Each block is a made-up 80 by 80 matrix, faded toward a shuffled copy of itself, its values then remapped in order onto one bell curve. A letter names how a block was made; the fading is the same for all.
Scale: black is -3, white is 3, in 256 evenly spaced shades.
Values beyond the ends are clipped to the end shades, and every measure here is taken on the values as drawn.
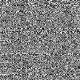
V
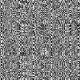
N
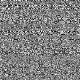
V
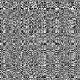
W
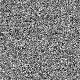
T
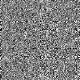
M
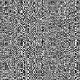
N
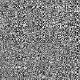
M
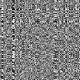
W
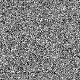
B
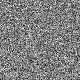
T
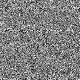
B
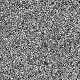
T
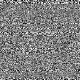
V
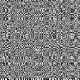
W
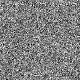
B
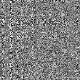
M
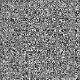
M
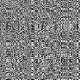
W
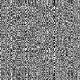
N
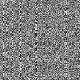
N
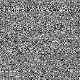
V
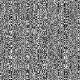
N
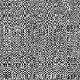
W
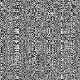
N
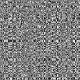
W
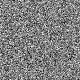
T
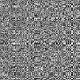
W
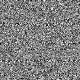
B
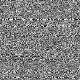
V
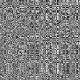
W
